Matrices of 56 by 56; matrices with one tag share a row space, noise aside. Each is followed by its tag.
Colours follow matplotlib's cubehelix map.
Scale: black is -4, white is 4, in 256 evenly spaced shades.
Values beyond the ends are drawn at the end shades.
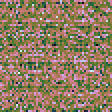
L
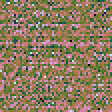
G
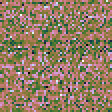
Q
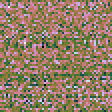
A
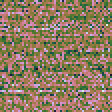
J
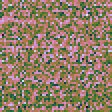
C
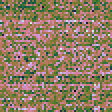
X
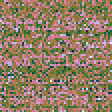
C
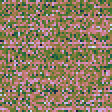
G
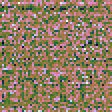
C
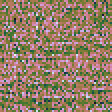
G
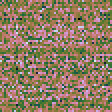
L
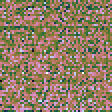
Q
